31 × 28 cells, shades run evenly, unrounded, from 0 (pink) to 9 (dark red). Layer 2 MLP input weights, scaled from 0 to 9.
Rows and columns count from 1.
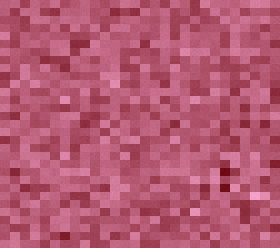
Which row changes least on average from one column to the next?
3
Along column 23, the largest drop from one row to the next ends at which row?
25
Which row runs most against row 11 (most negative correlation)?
5
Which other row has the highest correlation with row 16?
28
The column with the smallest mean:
12
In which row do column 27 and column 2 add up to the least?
30
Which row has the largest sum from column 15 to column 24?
26
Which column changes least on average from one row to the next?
19
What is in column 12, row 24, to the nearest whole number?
2
